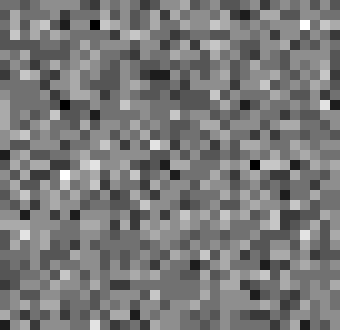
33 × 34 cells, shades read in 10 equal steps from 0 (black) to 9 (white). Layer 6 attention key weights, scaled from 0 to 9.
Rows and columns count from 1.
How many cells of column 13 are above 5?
5
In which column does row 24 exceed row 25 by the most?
3
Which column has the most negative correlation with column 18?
14
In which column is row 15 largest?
16
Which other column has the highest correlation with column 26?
30
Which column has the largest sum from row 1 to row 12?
33
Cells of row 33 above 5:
4
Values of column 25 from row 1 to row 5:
4 1 4 5 3
